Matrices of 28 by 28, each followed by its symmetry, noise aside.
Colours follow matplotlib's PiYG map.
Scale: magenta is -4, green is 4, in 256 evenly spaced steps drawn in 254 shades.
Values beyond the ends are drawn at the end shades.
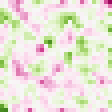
antisymmetric.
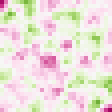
symmetric across the other diagonal.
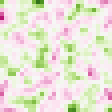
same after a half turn.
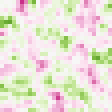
antisymmetric.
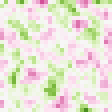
no symmetry.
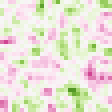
antisymmetric.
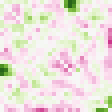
symmetric.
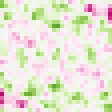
same after a half turn.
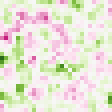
no symmetry.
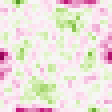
same after a half turn.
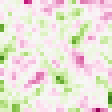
antisymmetric.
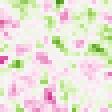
antisymmetric.
